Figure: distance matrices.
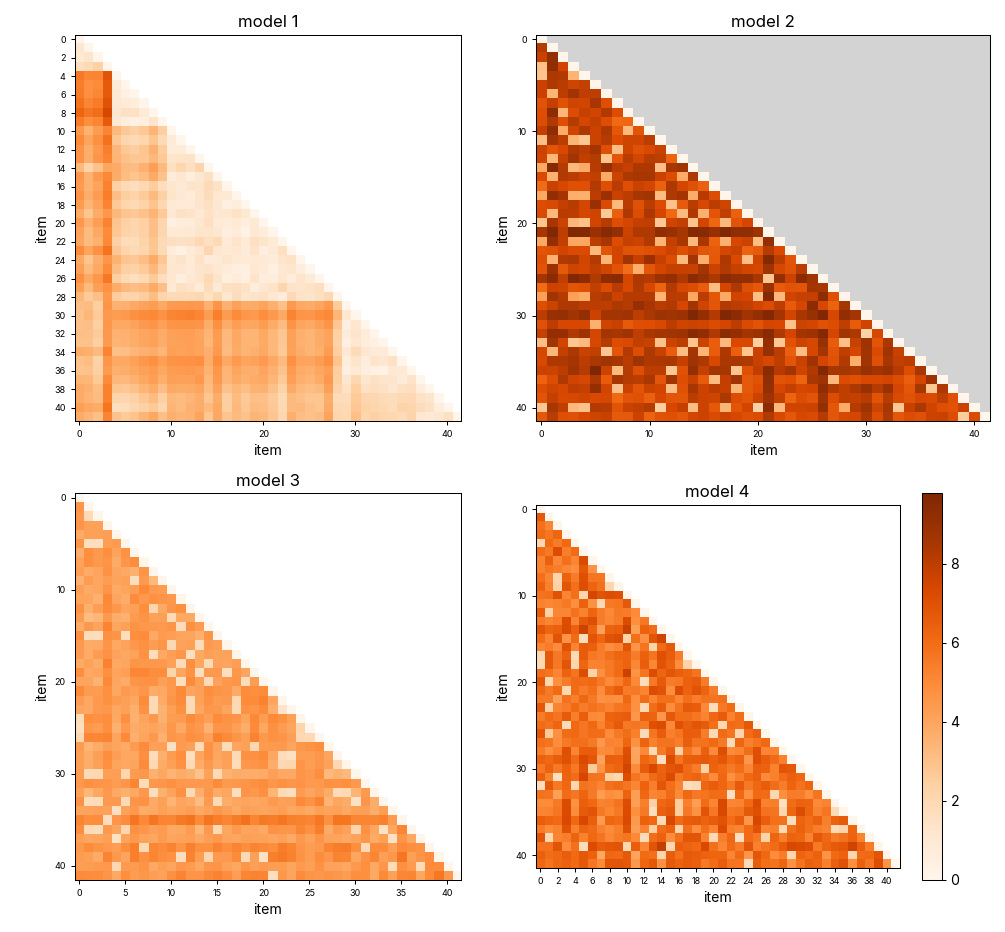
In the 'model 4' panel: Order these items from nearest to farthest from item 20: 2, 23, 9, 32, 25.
23, 2, 9, 25, 32
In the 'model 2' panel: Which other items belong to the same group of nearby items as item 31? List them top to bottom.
5, 23
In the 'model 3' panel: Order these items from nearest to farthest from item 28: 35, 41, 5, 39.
5, 41, 39, 35
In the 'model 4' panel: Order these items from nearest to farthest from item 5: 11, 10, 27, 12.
10, 12, 27, 11
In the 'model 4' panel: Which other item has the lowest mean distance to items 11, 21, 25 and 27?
3
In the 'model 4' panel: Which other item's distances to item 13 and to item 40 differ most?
35
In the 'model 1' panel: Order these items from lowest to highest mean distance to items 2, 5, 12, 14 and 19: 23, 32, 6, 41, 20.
20, 23, 6, 41, 32
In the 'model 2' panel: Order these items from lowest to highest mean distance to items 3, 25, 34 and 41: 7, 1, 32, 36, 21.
7, 1, 36, 32, 21
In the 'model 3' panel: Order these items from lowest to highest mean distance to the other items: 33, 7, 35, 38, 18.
33, 18, 7, 38, 35
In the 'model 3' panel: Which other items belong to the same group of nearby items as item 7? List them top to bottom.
31, 38
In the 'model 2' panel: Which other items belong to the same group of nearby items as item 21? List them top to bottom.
26
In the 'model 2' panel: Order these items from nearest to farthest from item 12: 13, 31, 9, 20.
13, 9, 20, 31
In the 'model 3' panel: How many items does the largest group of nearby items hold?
8
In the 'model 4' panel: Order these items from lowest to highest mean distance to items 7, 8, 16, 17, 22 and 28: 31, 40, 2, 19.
2, 31, 40, 19
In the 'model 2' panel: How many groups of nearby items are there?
11
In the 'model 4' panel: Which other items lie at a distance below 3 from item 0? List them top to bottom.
4, 17, 18, 32
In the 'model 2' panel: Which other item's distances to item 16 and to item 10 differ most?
37
